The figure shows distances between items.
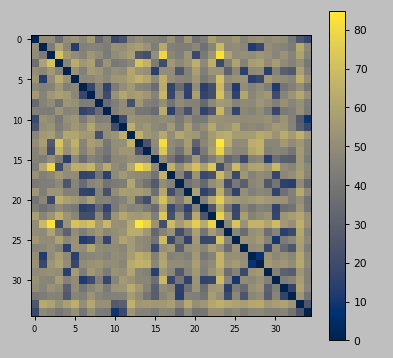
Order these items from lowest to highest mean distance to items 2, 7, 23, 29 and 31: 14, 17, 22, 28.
17, 14, 22, 28
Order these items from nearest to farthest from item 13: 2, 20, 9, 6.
2, 20, 9, 6
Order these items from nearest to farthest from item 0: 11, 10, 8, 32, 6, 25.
10, 11, 8, 32, 6, 25
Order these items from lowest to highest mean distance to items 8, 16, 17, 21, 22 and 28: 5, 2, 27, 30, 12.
30, 27, 5, 12, 2
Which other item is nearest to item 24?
31
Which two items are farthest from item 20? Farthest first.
23, 16
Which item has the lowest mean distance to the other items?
21
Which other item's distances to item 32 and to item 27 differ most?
28
